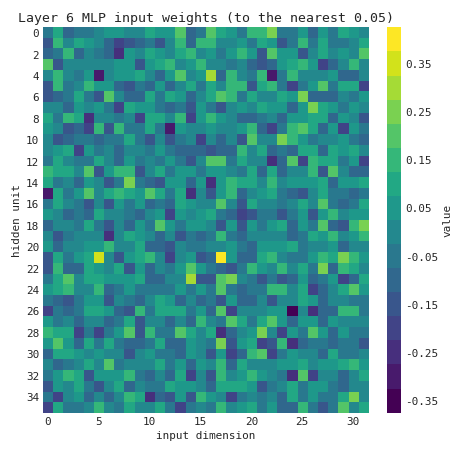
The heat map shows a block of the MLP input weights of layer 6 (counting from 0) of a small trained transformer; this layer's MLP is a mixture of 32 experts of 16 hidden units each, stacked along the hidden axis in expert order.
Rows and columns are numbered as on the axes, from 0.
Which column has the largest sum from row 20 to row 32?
17
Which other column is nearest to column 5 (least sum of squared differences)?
30
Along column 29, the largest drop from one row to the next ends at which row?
23
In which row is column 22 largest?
0
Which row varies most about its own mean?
21
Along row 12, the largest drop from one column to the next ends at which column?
25
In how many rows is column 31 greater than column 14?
20
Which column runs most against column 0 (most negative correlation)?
9
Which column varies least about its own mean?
3
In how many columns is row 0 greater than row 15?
15
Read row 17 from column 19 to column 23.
-0.2 -0.15 -0.05 -0.05 -0.15
